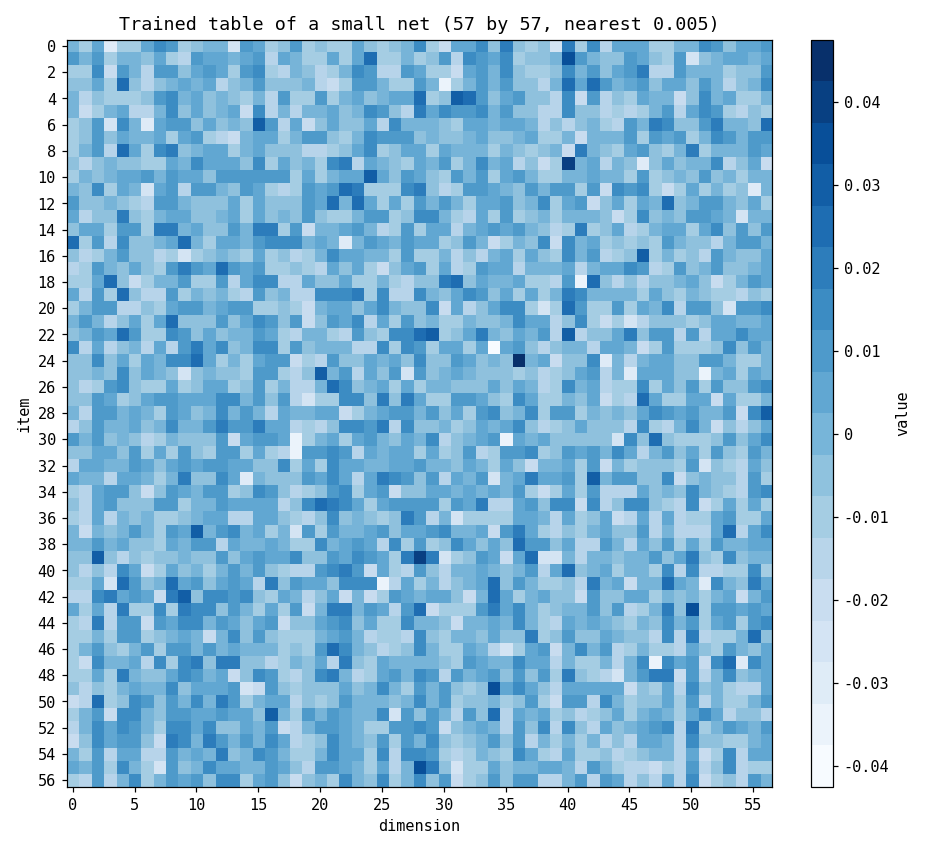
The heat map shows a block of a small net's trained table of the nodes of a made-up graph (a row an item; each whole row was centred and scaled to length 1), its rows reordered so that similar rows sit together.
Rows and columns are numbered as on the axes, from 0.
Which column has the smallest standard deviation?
1
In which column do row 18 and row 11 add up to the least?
41
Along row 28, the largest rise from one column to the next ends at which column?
55
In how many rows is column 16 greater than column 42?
23
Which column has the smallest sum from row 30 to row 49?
51
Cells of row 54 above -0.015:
47
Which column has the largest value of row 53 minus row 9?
46
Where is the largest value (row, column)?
24, 36
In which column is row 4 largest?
31
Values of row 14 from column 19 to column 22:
-0.02 0 0 0.005
